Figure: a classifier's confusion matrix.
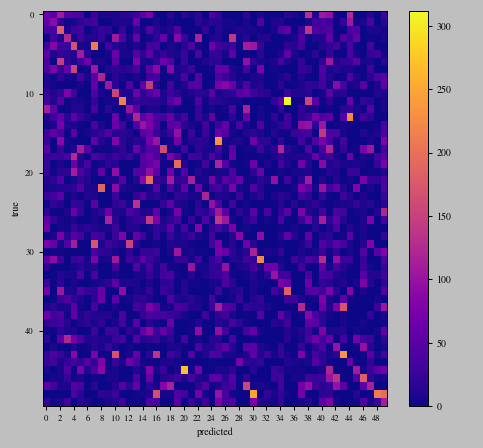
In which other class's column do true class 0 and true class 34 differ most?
44
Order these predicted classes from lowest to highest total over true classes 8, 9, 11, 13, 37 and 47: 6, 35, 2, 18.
6, 2, 18, 35
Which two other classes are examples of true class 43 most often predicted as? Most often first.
10, 16
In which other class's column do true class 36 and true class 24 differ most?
13
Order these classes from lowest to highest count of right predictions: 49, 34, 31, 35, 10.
34, 49, 10, 35, 31
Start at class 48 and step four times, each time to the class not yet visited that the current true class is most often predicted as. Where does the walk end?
49
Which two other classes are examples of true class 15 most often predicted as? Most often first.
40, 19
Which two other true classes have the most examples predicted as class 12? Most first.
29, 44
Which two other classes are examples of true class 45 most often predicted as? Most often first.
20, 41
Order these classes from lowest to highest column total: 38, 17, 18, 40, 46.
17, 46, 18, 38, 40
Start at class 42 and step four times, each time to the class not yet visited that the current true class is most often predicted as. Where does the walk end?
27
